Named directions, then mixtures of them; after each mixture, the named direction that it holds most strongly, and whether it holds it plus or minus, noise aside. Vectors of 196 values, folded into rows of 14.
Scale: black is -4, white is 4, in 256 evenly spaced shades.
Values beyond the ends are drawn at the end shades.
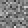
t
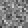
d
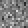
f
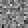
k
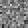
k, plus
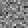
t, minus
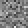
t, plus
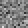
k, minus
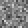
d, plus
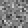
d, plus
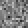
d, plus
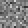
t, minus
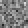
f, minus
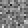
k, minus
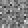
k, minus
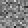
t, minus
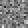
k, minus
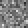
f, plus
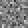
k, minus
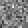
d, plus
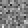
k, minus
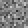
f, minus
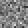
t, minus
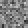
k, plus
